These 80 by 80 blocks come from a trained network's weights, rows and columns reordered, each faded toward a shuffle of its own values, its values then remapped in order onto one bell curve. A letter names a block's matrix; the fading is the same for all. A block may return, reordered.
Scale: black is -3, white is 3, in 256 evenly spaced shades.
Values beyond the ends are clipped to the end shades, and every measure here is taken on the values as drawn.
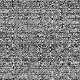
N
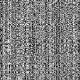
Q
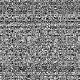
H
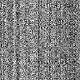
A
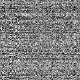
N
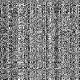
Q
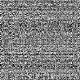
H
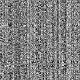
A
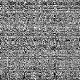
H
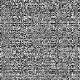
H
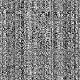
A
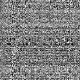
H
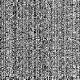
A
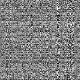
N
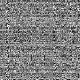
N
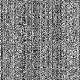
Q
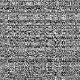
H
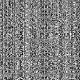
A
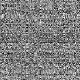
H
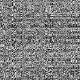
N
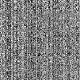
A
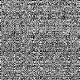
H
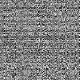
N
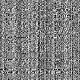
Q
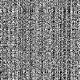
Q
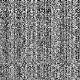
Q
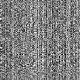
Q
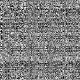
N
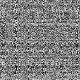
N
